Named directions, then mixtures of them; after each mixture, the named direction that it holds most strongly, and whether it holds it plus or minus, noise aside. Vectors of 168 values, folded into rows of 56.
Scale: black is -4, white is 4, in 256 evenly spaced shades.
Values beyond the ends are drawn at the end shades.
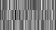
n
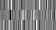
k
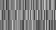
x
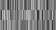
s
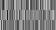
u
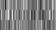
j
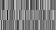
u, plus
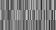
x, plus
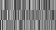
u, minus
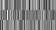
u, minus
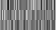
n, minus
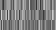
u, plus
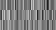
s, plus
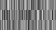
s, minus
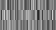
s, plus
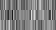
j, minus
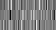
k, plus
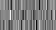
k, minus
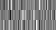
k, plus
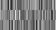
n, minus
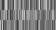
u, plus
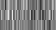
j, plus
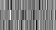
k, minus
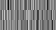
s, plus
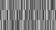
x, minus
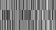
s, minus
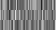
n, minus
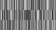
s, minus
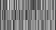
n, plus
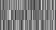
n, plus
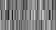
j, minus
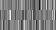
k, minus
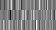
k, plus
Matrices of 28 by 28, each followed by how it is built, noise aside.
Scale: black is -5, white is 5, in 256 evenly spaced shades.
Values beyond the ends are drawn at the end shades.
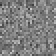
blocks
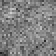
smooth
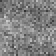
smooth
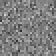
blocks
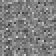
repeating rows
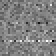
uneven rows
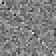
diagonal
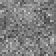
smooth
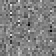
uneven columns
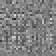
low rank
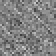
Toeplitz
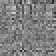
low rank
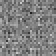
blocks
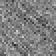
Toeplitz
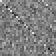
diagonal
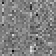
uneven columns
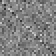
diagonal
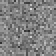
repeating rows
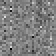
uneven columns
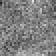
smooth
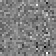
uneven columns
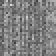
blocks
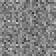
repeating rows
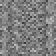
repeating rows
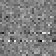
uneven rows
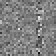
uneven columns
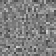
low rank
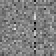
uneven columns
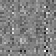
low rank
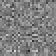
low rank
